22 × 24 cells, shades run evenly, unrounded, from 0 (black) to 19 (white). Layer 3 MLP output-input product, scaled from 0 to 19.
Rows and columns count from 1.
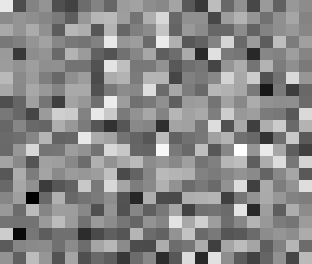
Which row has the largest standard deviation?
13
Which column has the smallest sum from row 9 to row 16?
1
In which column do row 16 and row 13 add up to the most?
19
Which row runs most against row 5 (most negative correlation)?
21
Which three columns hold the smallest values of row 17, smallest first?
3, 11, 18
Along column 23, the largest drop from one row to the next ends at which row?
8
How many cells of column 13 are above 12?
9
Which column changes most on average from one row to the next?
20
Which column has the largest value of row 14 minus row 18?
22
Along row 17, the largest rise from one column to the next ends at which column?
12
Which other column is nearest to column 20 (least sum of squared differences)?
16
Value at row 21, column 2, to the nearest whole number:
10
